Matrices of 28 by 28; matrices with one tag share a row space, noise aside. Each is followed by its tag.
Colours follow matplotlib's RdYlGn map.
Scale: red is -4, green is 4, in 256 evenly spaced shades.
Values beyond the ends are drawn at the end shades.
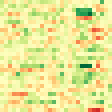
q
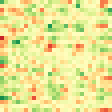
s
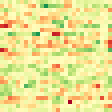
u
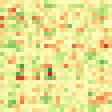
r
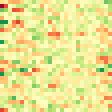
s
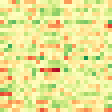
u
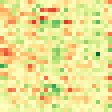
u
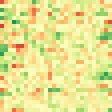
s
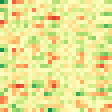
s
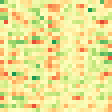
s
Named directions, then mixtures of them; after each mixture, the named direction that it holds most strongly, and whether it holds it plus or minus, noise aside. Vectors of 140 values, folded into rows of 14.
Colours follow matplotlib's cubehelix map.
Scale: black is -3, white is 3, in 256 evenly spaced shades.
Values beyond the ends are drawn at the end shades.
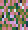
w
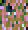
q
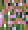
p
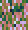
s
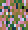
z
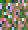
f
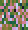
w, minus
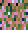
f, minus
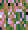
p, plus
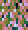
w, plus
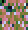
q, plus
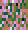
f, minus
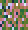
f, plus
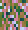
w, plus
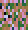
f, minus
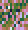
s, plus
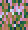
s, minus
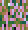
p, minus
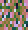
w, plus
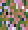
z, minus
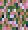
w, plus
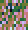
s, plus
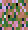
f, minus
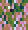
s, plus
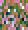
w, plus
